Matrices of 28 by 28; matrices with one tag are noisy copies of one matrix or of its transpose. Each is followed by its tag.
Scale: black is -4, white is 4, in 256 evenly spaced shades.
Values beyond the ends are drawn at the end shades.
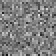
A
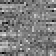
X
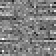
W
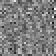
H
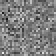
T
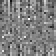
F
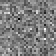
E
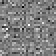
T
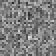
T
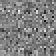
E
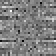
W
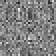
T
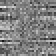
W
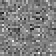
T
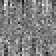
X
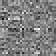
T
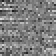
F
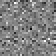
A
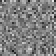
H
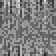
F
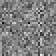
A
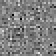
T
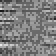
F
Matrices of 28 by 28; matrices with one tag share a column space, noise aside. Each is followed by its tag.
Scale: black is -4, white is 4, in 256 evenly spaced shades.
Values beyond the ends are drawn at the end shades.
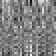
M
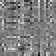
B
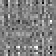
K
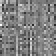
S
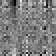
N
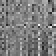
S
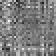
B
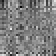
N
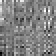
M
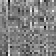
M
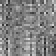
S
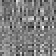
M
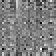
B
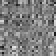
K
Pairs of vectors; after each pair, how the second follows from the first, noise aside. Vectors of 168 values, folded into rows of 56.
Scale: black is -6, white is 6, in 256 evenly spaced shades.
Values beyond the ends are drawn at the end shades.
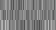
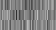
wrapped around, negated.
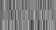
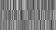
reversed, negated.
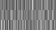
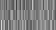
copied.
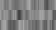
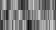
wrapped around, scaled up.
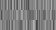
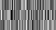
wrapped around, scaled up.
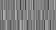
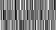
negated, scaled up.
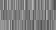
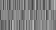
negated.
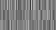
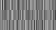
wrapped around, negated.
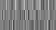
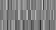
reversed, negated.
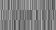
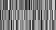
negated, scaled up.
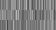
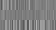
reversed, partly zeroed.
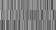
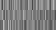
reversed, negated.
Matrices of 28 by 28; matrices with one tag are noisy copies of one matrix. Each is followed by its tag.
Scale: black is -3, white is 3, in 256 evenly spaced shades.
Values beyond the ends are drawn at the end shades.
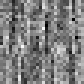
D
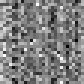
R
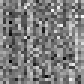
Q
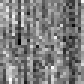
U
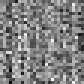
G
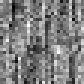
D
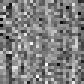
G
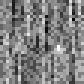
D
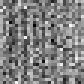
Q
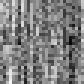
U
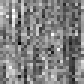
U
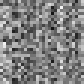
R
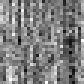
U
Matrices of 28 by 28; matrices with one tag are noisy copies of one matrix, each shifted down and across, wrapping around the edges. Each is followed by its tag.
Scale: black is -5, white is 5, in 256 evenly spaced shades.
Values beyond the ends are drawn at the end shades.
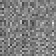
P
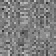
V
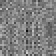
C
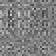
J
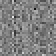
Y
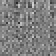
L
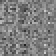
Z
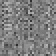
V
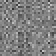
P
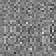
J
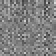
J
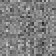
Z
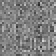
L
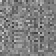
V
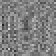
C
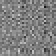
P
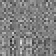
J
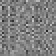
P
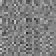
P
